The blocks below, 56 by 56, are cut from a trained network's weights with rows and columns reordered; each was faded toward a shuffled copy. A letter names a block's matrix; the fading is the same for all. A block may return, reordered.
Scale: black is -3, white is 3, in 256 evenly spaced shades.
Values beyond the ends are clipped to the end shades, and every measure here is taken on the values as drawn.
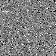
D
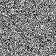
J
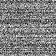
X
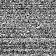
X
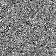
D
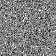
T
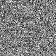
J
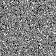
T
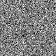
J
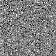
T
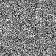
J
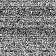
X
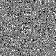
T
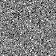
T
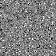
D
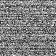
X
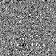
T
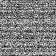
X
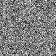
J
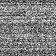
X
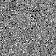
T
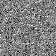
T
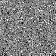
T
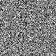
J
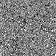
D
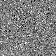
D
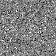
D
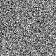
J
